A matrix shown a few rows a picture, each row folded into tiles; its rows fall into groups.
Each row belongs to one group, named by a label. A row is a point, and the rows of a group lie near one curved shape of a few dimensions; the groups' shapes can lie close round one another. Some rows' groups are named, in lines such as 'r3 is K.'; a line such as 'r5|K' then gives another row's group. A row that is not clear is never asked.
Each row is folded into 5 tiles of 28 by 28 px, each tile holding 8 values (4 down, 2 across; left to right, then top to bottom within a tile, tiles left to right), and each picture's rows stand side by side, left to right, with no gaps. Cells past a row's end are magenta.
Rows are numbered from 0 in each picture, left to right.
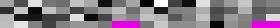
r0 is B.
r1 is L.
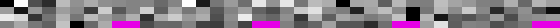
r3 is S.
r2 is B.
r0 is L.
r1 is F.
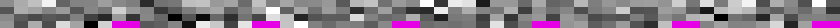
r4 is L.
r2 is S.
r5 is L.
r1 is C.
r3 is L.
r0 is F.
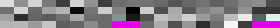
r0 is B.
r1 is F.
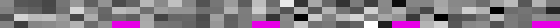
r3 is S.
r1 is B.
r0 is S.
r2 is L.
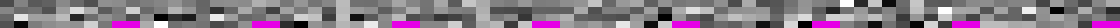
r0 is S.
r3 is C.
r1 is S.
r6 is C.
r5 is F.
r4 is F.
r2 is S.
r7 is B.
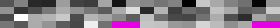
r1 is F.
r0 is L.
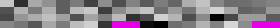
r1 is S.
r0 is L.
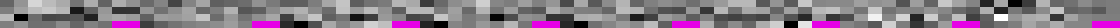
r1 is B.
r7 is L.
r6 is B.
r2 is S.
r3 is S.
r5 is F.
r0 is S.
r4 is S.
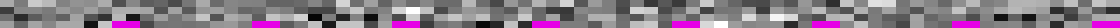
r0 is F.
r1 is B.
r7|S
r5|S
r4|L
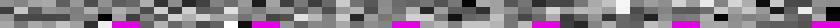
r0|F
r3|F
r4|S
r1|L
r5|B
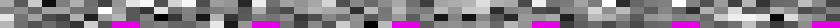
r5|B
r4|F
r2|F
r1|L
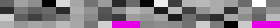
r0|F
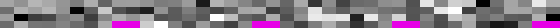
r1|S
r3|B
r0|S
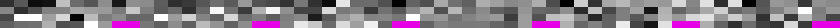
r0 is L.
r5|C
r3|L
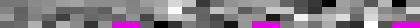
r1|B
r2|L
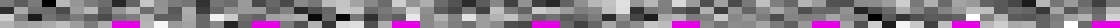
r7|F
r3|S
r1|S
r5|L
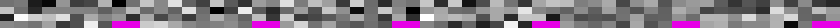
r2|B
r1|B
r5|S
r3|C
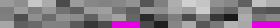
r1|S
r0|B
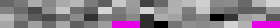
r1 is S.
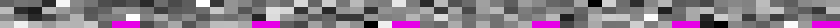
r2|L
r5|S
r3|L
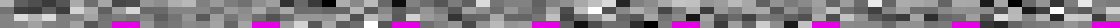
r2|F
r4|B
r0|S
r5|F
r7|B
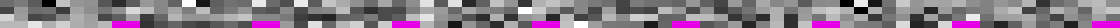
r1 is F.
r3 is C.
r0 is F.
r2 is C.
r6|L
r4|S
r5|C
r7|B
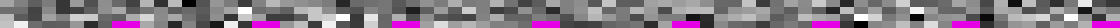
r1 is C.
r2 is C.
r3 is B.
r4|B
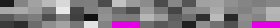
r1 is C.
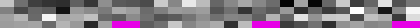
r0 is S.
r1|C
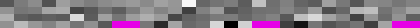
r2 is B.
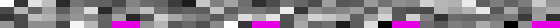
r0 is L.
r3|F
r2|F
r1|F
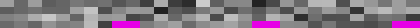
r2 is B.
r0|L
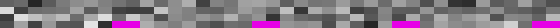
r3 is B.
